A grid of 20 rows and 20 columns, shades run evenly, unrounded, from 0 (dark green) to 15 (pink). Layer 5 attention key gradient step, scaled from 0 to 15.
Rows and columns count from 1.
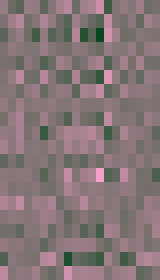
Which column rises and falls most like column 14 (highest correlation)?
6
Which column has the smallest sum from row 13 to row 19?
9
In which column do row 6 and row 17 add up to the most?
14
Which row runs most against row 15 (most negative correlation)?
12
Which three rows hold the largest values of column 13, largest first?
13, 1, 7
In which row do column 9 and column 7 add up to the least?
3
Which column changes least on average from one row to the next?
4
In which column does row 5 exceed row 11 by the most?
18
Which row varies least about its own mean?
8
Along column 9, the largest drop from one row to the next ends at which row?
19
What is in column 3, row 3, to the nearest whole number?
9
